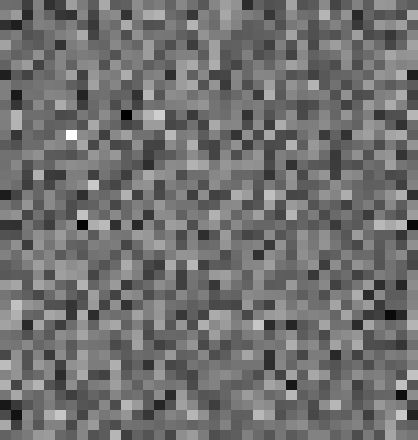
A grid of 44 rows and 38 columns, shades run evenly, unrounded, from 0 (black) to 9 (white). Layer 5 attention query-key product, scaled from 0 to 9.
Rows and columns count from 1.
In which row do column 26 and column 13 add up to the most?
32
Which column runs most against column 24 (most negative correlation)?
14
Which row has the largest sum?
33
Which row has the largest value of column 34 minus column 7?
31
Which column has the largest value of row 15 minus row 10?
8
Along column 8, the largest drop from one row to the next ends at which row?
23
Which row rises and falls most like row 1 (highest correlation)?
18
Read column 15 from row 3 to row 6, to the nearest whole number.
3 4 4 3
